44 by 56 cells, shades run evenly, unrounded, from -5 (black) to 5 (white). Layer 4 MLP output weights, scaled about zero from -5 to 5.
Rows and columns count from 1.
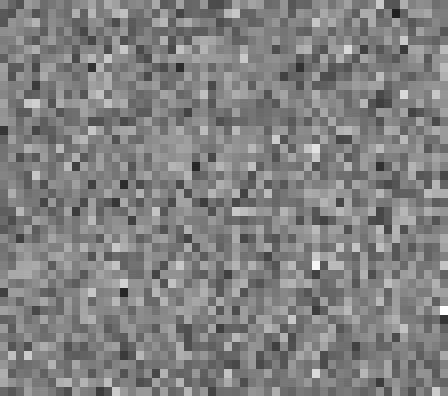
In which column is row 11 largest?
51
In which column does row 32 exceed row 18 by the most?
16
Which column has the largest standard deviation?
40
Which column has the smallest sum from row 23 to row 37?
28
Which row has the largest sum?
30
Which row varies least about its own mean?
4
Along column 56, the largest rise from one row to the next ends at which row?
35
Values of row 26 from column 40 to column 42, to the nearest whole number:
2 0 1
